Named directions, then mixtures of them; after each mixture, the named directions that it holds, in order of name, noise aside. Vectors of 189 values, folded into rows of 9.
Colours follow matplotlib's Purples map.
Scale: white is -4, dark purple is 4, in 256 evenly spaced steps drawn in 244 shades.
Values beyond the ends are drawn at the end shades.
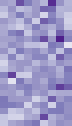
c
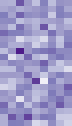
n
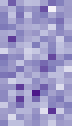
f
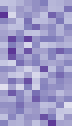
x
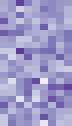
c, n.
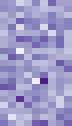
n.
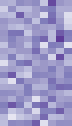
c.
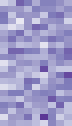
c, n, x.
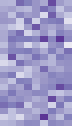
c, x.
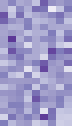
f, n, x.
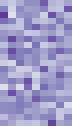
x.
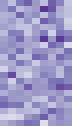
c.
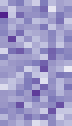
f, n, x.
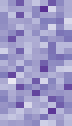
c, f, n.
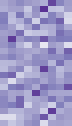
c, f, x.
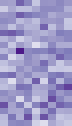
c, n.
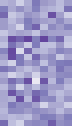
n, x.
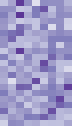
c, f, n.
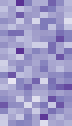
c, n.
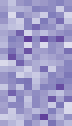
c, x.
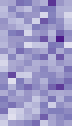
c.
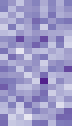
n.
